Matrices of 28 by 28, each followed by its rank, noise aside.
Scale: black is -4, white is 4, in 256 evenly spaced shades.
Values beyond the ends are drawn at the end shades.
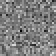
eight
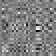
three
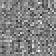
six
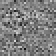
six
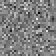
eight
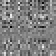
three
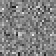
six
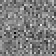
eight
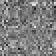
six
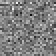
eight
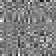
four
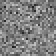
eight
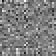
eight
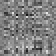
three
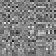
four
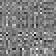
three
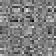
four
